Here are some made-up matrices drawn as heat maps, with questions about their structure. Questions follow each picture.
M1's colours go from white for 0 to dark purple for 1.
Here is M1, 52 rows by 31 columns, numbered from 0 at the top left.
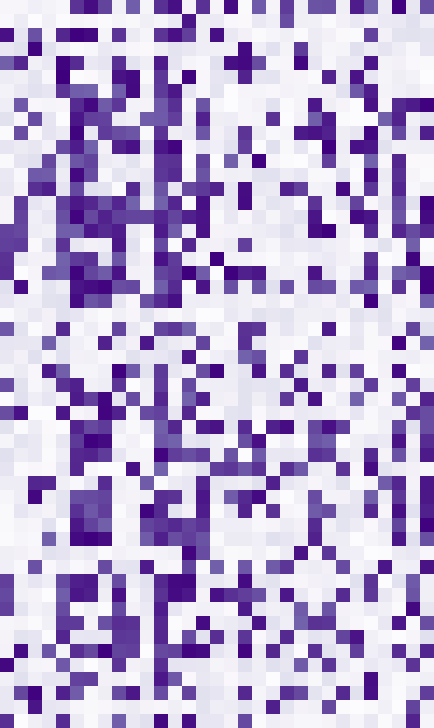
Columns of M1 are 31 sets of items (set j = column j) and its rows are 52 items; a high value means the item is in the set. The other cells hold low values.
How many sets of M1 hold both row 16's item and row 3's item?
0
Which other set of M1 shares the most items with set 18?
11
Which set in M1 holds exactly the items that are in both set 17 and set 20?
24
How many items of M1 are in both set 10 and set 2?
3
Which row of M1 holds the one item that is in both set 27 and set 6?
8
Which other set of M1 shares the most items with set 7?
30
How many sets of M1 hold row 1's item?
2
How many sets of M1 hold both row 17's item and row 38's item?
2
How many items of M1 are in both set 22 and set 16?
5
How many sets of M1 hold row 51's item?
7
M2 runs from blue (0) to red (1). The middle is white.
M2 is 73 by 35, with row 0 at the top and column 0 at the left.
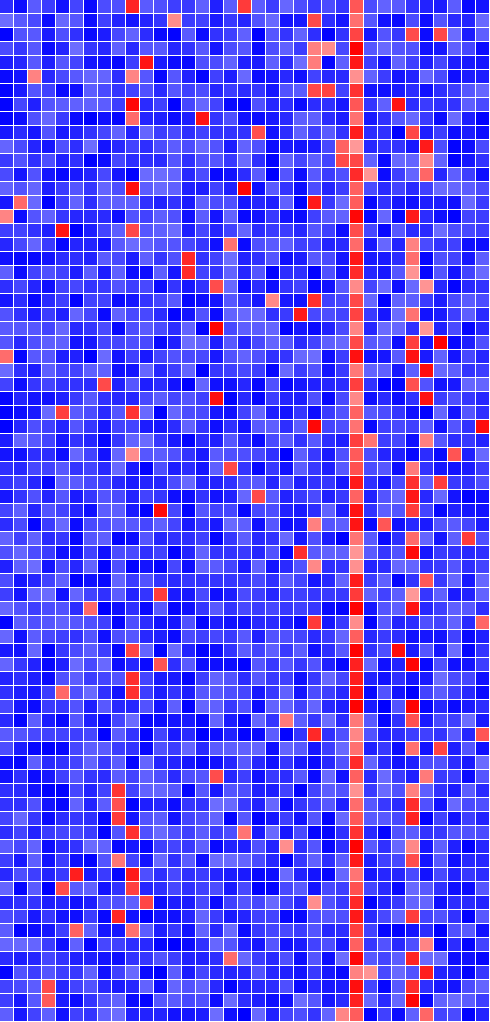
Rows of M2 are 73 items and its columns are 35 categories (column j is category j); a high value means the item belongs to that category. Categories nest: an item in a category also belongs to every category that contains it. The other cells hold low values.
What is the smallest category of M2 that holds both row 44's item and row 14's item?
22
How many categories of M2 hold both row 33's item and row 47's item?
2
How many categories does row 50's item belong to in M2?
2
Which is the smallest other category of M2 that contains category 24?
30
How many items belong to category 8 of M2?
5
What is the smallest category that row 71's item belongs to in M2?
3
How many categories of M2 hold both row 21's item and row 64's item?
2
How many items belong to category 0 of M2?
2
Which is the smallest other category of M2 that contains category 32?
9
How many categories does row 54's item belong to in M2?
1
